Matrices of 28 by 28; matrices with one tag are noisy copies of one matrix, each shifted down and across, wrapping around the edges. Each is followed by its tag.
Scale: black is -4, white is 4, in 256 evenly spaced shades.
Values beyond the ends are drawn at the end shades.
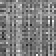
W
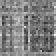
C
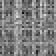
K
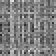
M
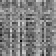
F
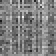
W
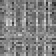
F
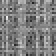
K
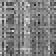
W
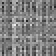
M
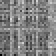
K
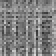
F
